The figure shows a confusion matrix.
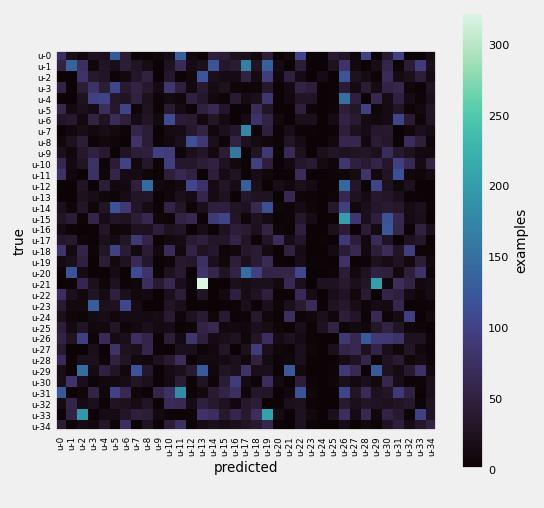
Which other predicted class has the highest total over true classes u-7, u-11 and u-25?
u-17
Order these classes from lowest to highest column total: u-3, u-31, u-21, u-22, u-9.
u-9, u-21, u-3, u-22, u-31
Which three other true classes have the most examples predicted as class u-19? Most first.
u-33, u-1, u-14
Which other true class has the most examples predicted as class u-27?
u-15
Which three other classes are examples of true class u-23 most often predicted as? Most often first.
u-3, u-6, u-31
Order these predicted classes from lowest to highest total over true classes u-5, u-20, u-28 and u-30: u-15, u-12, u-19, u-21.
u-12, u-21, u-15, u-19
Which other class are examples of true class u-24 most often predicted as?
u-32
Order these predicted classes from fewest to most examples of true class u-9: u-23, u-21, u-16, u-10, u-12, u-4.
u-23, u-12, u-4, u-21, u-10, u-16
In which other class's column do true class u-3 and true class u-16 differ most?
u-5
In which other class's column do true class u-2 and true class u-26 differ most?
u-28
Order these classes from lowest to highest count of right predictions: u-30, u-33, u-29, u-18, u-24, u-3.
u-24, u-18, u-30, u-3, u-33, u-29
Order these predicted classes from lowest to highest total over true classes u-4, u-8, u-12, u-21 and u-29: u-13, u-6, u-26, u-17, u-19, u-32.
u-6, u-19, u-32, u-17, u-26, u-13
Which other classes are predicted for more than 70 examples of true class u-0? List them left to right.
u-5, u-11, u-22, u-28, u-31
